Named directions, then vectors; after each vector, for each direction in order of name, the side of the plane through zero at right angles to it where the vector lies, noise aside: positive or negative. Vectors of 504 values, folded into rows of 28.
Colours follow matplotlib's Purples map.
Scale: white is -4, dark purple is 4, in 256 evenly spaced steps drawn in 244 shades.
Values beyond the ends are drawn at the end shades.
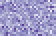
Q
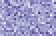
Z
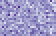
positive, positive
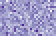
positive, negative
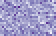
positive, positive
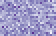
positive, positive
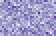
positive, positive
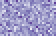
negative, positive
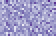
negative, positive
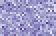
positive, positive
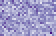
negative, negative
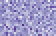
positive, negative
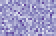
positive, negative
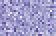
positive, negative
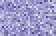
positive, positive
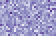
negative, positive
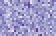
positive, negative
